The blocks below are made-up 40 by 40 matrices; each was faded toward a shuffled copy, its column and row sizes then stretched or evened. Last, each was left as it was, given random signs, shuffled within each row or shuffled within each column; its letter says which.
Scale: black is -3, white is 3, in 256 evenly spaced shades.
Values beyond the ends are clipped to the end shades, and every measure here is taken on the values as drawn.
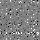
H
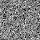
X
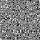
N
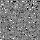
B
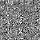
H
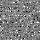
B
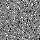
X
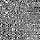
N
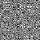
N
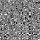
N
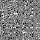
H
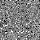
H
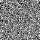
X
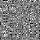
N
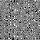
N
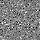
B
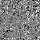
H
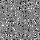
H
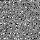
B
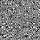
N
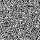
B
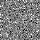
X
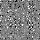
N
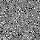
B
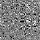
N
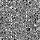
X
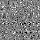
N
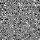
H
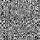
N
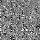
H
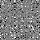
N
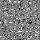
H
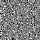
X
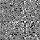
N
